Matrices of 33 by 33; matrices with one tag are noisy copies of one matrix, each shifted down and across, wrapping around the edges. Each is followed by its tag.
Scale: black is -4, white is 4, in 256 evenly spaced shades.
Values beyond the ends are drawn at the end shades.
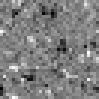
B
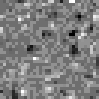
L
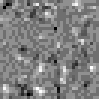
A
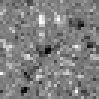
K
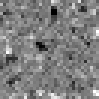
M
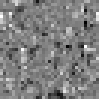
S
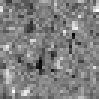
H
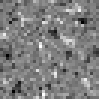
B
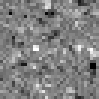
M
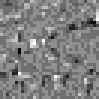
S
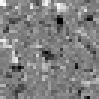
M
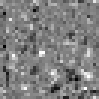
A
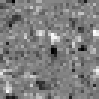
M
